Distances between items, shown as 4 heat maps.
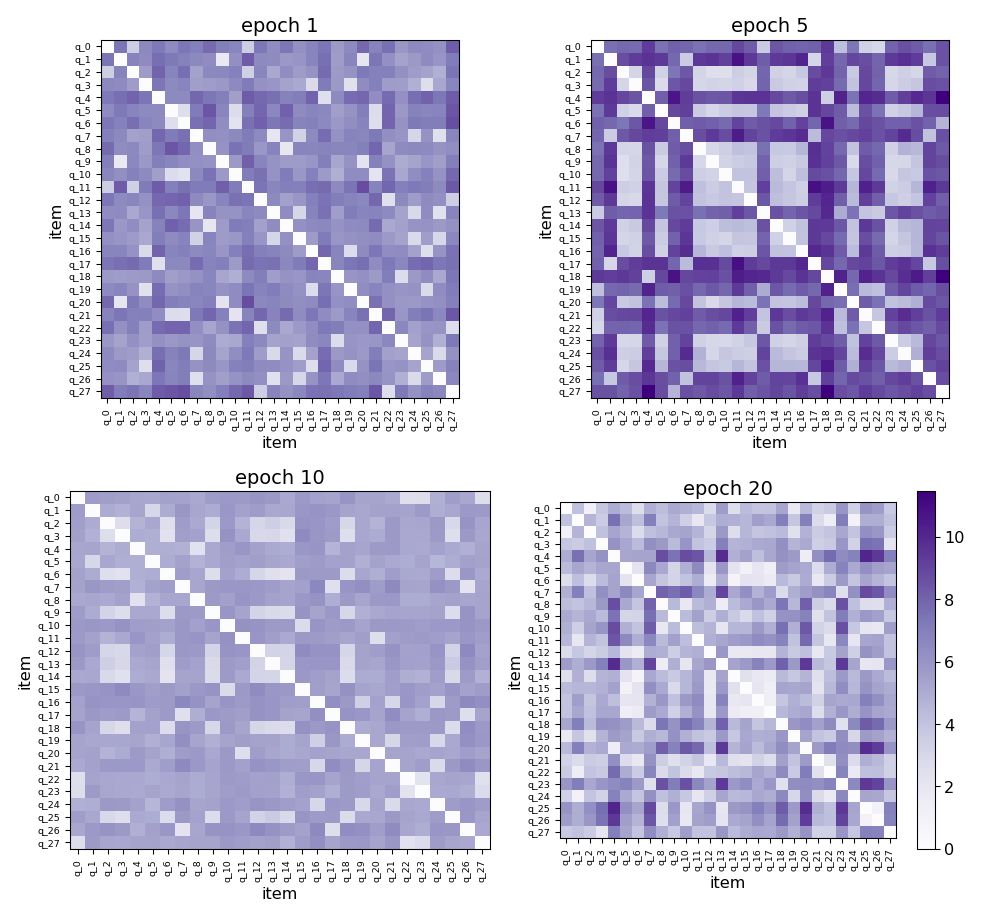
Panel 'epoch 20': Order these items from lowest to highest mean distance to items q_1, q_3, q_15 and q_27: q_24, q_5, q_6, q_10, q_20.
q_24, q_6, q_5, q_10, q_20
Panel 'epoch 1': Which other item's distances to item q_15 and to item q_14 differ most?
q_8
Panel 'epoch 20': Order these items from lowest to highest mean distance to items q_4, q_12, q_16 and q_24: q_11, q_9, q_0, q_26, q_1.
q_0, q_1, q_9, q_11, q_26
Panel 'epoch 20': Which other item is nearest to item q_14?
q_6
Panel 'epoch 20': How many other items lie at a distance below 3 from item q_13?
4
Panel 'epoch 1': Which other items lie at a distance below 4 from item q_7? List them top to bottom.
q_13, q_15, q_24, q_26
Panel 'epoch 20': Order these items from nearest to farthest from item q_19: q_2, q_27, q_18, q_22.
q_2, q_22, q_27, q_18
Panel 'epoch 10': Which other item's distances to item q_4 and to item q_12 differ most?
q_8
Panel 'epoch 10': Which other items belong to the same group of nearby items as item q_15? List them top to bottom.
q_10
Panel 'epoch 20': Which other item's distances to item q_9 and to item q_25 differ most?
q_26
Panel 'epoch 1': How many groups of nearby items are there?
9
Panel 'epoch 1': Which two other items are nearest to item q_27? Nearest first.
q_22, q_12
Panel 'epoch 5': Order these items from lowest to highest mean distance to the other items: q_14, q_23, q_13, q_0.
q_23, q_14, q_0, q_13
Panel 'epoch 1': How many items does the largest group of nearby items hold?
5
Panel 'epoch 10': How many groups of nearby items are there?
8
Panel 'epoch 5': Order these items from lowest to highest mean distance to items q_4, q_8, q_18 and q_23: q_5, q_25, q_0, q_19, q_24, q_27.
q_5, q_24, q_25, q_0, q_19, q_27
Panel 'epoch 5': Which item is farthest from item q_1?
q_11
